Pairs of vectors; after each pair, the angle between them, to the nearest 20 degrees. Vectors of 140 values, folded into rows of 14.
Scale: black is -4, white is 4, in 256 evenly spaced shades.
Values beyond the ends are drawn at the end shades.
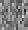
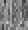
120 degrees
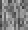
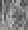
60 degrees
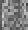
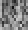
120 degrees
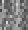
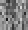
80 degrees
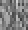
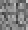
100 degrees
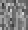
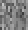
160 degrees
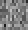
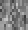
60 degrees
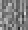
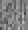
160 degrees
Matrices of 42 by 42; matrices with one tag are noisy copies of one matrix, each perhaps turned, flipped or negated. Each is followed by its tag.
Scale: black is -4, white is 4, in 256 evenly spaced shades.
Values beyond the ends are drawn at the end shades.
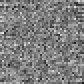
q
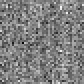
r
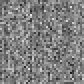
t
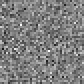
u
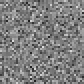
u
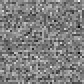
t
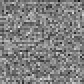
t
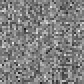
r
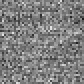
r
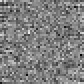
q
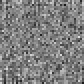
q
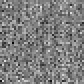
r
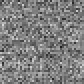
r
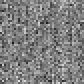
r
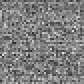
t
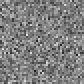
u
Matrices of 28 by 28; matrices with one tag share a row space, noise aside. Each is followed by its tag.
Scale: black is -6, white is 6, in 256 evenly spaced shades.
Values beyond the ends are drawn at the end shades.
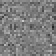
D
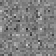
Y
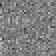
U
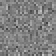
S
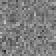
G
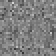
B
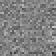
D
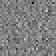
S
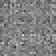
D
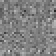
D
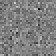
Y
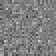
Y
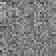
G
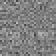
G
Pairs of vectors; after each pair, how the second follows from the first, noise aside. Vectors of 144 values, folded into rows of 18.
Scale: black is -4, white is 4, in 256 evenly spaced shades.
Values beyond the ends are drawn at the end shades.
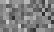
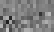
reversed, partly zeroed.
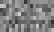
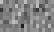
reversed, partly zeroed.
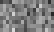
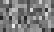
reversed.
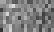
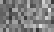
reversed.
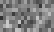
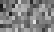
wrapped around, negated.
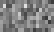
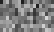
wrapped around, negated.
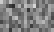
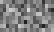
reversed.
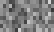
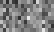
reversed, negated.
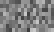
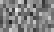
reversed.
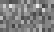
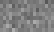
wrapped around, shrunk.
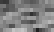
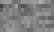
wrapped around, shrunk.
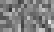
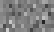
reversed, partly zeroed.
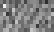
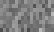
wrapped around, shrunk.
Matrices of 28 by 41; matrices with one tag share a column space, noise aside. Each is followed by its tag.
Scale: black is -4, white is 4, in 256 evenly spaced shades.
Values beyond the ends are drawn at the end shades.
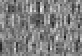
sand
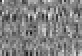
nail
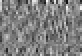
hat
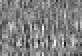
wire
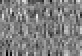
nail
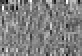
hat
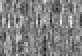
sand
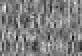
sand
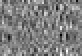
hat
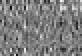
hat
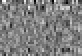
hat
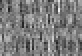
sand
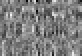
nail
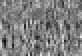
wire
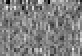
hat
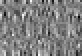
nail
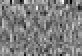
hat
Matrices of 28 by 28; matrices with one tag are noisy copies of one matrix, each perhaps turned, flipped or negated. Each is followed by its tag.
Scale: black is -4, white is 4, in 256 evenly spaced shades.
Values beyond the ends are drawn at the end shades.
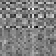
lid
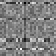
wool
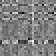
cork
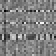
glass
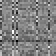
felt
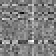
cork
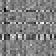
glass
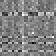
cork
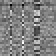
glass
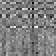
lid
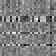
glass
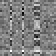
glass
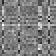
wool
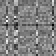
wool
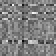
cork
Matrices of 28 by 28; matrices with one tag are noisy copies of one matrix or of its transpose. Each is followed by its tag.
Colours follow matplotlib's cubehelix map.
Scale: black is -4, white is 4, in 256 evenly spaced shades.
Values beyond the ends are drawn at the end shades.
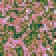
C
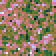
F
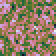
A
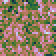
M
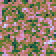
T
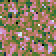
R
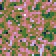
T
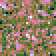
A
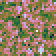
T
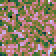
R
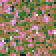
A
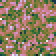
C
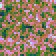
M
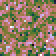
C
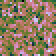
R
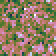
R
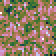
M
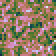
C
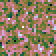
R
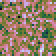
T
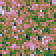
F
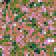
T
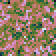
C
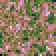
C
